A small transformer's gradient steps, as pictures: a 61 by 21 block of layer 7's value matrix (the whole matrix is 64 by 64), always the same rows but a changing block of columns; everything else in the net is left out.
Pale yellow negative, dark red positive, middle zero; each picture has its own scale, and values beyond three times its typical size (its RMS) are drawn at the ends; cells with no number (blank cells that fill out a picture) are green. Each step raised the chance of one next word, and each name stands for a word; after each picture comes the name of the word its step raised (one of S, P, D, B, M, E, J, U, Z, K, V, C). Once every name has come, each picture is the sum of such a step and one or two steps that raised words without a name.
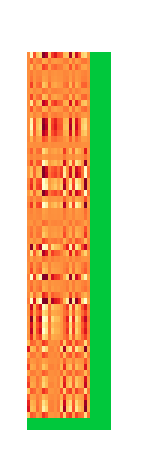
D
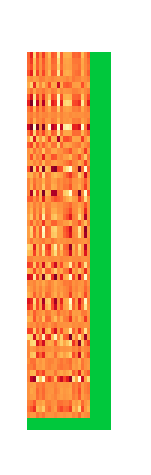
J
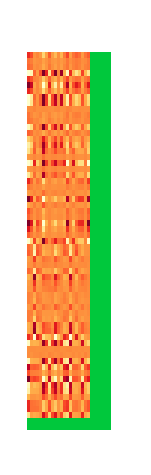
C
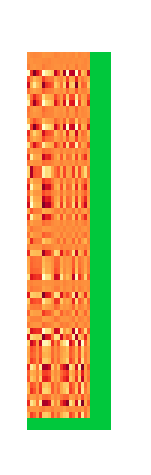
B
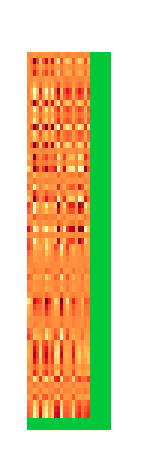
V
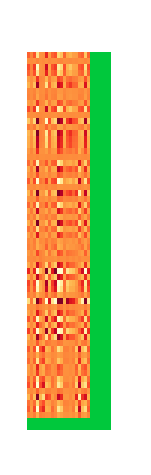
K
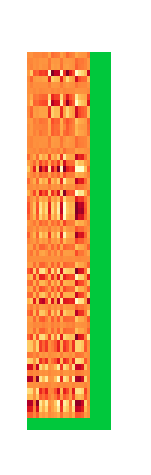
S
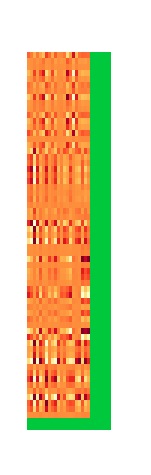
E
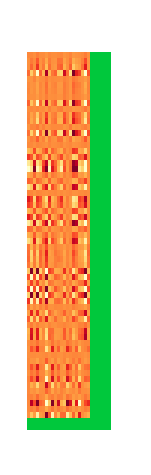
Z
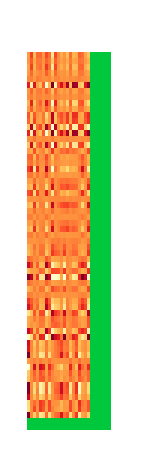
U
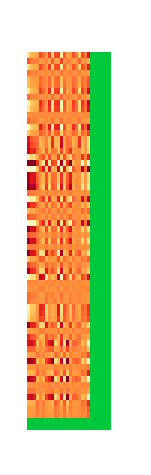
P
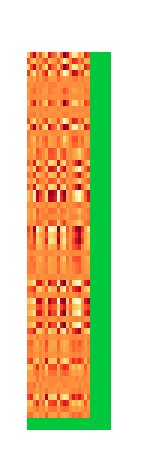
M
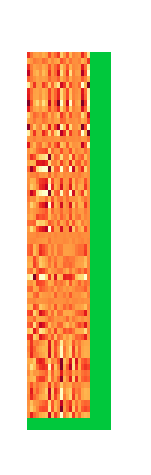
U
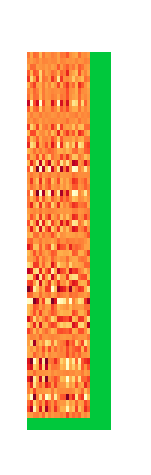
K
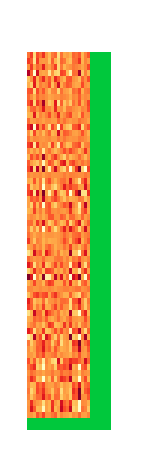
U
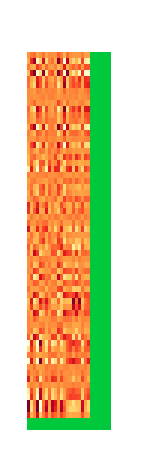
V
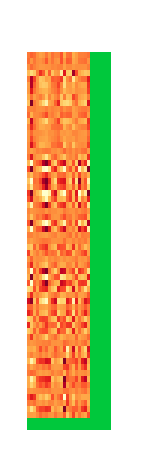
K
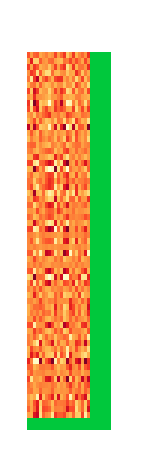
P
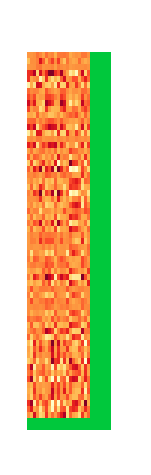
B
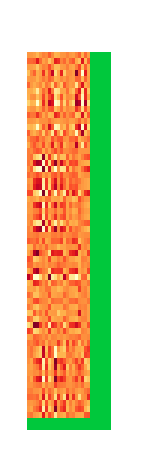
P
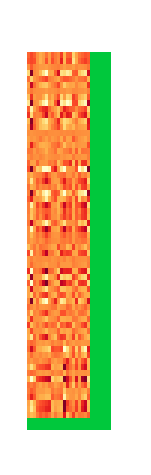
S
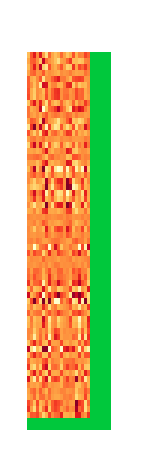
D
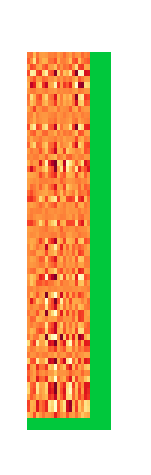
C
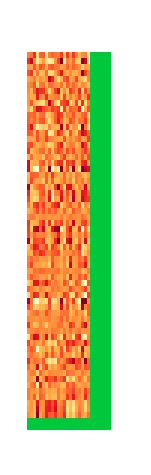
V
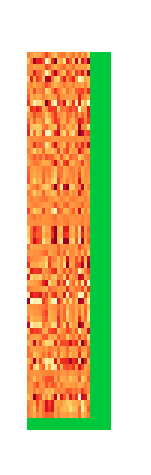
M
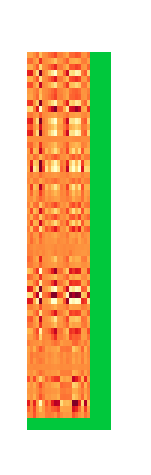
Z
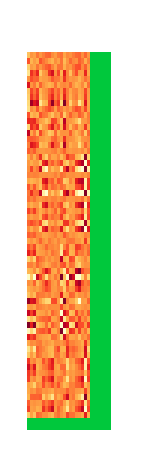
K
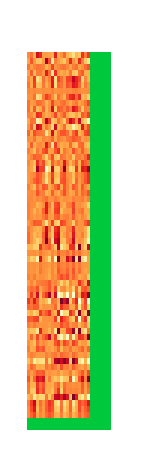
E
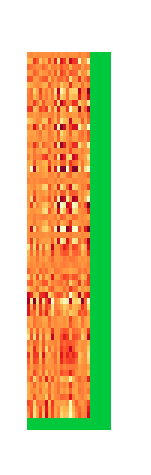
V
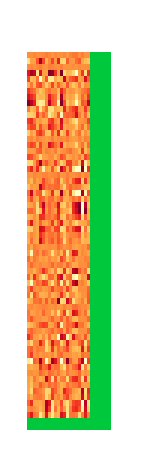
S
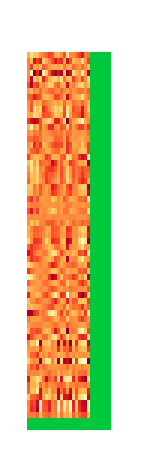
E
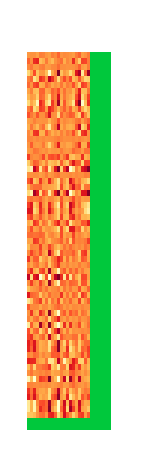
S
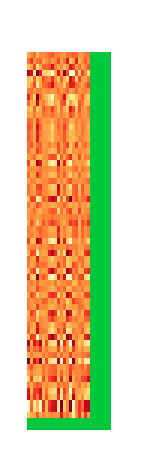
C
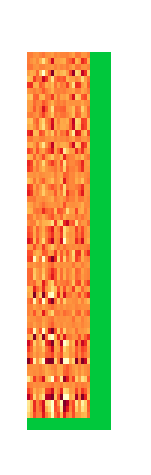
E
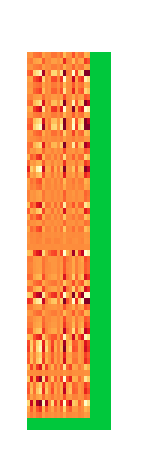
B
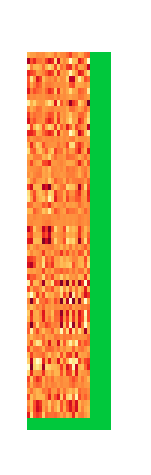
M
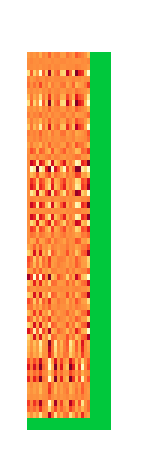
B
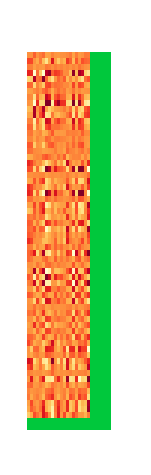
S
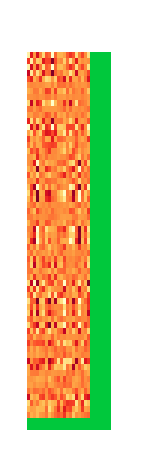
M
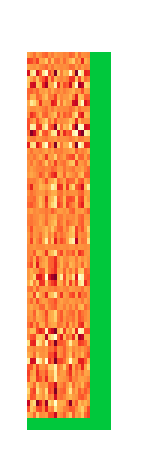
B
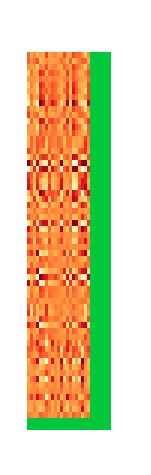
P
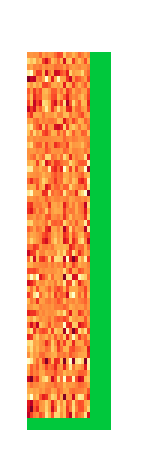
E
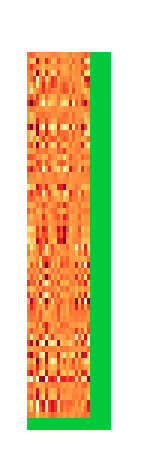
J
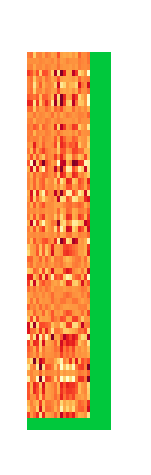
C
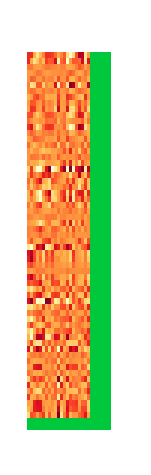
D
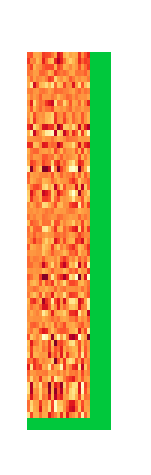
U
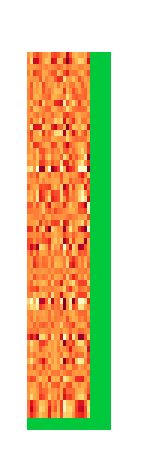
V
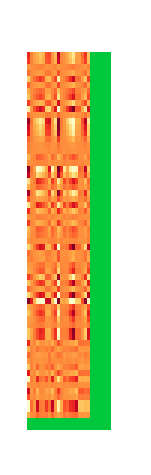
D
